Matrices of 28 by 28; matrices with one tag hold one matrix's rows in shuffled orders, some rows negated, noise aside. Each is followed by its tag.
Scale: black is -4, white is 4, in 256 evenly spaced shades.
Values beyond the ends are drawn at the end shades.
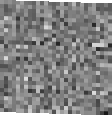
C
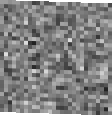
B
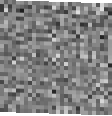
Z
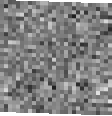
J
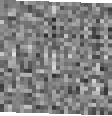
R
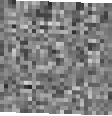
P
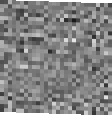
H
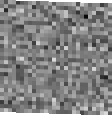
Z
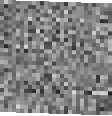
C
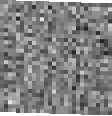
J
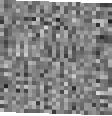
C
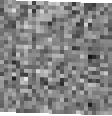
P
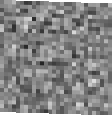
P
